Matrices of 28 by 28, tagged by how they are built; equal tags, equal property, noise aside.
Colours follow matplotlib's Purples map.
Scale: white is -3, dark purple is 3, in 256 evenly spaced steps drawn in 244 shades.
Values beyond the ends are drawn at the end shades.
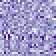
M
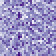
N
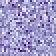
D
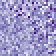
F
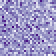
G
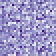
N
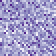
G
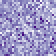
G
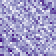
G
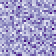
N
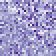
F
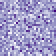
N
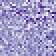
F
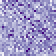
G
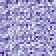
N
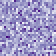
D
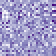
M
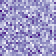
N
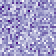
N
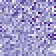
F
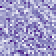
G
